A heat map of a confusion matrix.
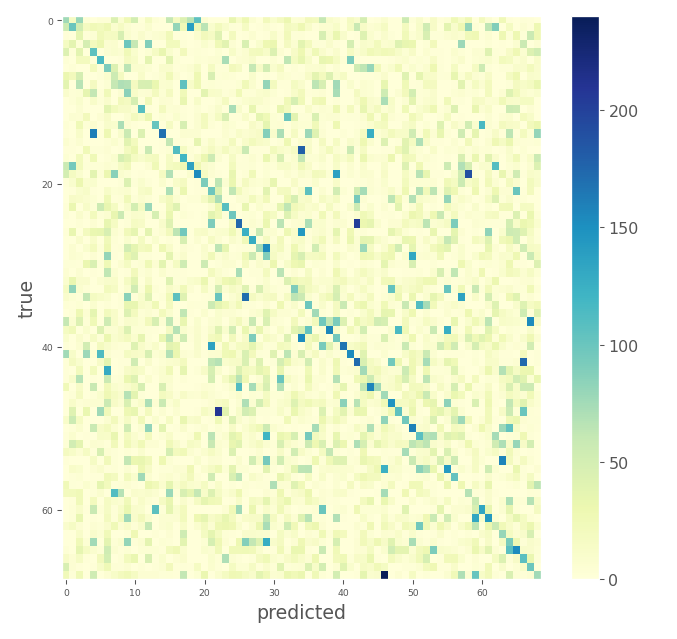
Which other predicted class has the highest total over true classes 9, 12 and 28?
29
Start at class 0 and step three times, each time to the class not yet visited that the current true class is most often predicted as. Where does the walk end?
7
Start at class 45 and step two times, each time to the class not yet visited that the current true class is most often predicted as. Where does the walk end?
31
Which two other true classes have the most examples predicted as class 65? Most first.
21, 52
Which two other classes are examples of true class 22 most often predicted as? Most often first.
42, 55
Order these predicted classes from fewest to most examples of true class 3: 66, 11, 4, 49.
11, 4, 49, 66
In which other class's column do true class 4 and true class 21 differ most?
35
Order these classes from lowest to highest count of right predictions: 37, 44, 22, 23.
44, 22, 37, 23
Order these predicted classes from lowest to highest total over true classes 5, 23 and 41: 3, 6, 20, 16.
20, 6, 16, 3
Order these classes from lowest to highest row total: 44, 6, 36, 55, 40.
36, 6, 55, 44, 40
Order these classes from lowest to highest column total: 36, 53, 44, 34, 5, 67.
5, 36, 53, 44, 67, 34
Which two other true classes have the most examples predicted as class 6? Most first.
43, 29
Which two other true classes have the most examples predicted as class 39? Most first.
19, 37
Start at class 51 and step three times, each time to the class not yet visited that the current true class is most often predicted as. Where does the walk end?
64
